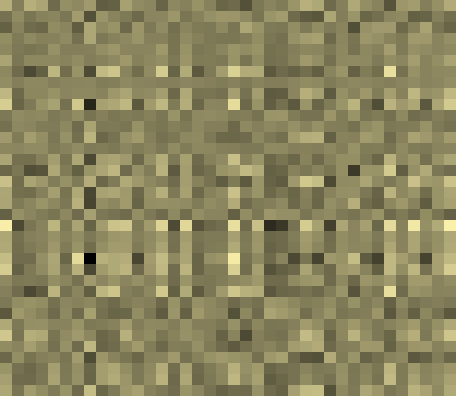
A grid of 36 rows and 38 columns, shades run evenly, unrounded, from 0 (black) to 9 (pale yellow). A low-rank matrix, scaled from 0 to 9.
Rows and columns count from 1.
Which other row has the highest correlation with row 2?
33
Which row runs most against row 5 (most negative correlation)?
28
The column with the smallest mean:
23
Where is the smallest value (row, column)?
24, 8
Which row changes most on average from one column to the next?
21
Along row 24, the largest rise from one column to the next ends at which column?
9
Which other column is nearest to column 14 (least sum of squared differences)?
10
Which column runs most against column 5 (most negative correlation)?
17
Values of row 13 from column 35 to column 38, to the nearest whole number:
6 6 5 6
